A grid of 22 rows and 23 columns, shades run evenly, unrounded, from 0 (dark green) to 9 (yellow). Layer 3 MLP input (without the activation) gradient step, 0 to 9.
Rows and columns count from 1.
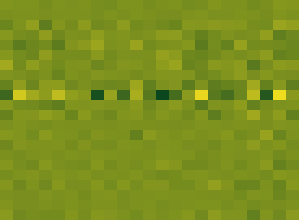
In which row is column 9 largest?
10
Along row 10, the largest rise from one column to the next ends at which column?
22
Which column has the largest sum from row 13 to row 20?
21
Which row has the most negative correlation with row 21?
15
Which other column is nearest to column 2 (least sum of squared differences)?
5
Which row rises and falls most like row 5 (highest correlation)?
11
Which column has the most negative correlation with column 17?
20
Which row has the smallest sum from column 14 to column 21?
9
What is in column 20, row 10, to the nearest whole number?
7
